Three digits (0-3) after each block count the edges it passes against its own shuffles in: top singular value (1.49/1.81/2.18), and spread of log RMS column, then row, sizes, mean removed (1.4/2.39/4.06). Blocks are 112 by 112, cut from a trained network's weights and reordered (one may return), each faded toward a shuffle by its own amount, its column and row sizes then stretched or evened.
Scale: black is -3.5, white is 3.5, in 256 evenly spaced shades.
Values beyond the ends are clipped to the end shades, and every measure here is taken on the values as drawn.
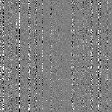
3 3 1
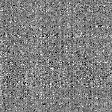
1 0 2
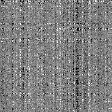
3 2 2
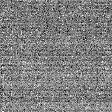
2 1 0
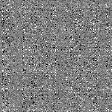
0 2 1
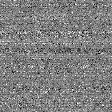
1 0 2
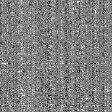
2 2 2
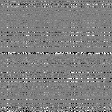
3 1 3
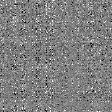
0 2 1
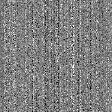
2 2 0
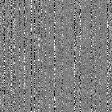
1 3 0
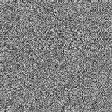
3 0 1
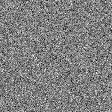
0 0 0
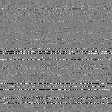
3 0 3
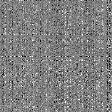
2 2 2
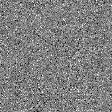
0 1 0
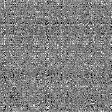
2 2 1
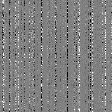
3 3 1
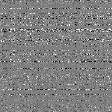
0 1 3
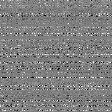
1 1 3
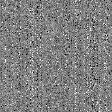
0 2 0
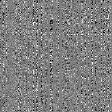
0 3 1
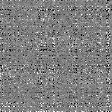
1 2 2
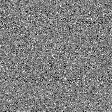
0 0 1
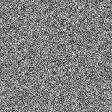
2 1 0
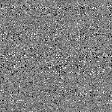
0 1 2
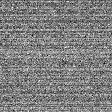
3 0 0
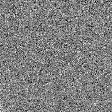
0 0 1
